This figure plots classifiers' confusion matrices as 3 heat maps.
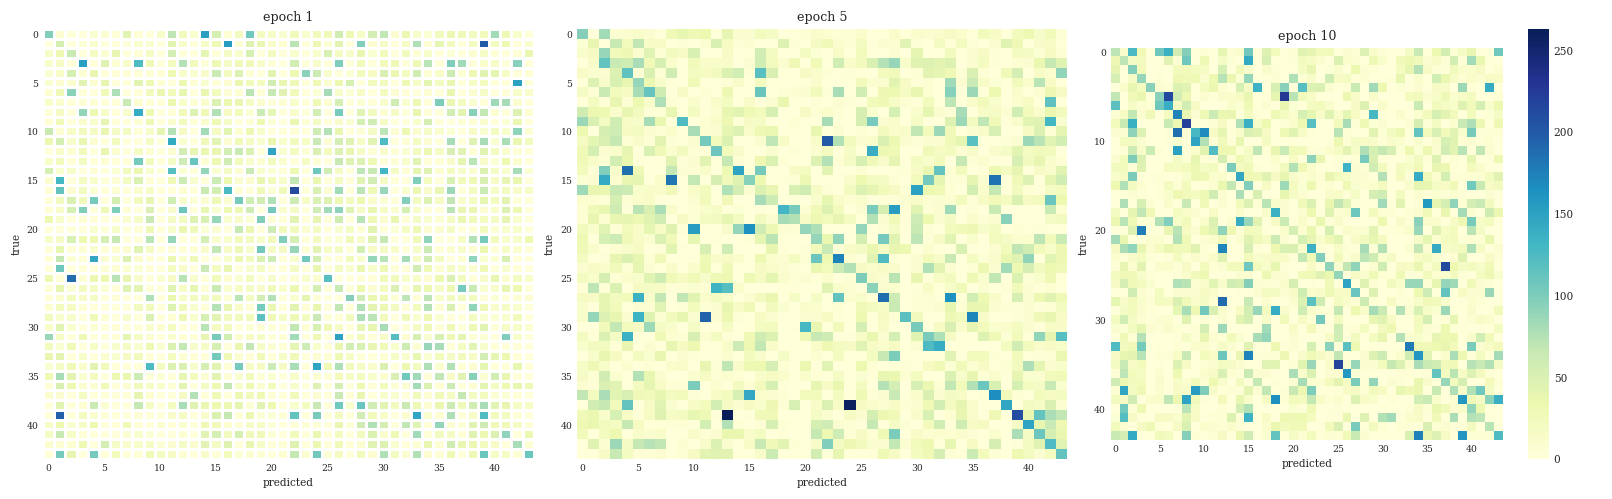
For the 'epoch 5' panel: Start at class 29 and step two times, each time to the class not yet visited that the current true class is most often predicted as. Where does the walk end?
22
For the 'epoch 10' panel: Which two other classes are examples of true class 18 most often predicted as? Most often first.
27, 39
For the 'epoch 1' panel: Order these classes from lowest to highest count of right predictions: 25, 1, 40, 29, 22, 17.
40, 1, 29, 22, 17, 25
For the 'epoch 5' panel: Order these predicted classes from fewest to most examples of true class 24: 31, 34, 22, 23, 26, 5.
34, 26, 22, 5, 23, 31
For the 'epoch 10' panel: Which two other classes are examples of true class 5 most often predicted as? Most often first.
19, 6
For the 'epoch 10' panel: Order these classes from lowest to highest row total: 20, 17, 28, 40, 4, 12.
40, 12, 28, 20, 17, 4
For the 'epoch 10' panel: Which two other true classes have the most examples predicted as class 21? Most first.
4, 37
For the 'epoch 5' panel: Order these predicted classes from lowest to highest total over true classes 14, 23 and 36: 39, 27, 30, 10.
30, 10, 39, 27
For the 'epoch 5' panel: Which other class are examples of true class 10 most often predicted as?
32
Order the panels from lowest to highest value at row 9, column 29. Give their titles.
epoch 5, epoch 10, epoch 1
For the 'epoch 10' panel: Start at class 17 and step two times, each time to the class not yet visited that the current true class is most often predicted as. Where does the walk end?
25
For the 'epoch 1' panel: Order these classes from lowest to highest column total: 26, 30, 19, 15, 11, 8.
8, 19, 11, 30, 15, 26
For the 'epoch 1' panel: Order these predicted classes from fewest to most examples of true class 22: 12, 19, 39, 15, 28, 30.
12, 30, 39, 28, 15, 19
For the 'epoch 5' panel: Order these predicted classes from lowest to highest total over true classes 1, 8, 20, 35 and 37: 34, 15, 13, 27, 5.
27, 13, 34, 5, 15
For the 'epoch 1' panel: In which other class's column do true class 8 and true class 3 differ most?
38
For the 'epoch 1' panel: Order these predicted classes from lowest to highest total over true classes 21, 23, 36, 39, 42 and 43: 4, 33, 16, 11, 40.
40, 11, 16, 4, 33
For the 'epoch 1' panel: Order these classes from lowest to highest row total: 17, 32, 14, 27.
27, 32, 14, 17
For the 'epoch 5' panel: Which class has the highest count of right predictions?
39
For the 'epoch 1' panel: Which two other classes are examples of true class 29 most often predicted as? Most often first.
19, 28
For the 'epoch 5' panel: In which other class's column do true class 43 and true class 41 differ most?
28
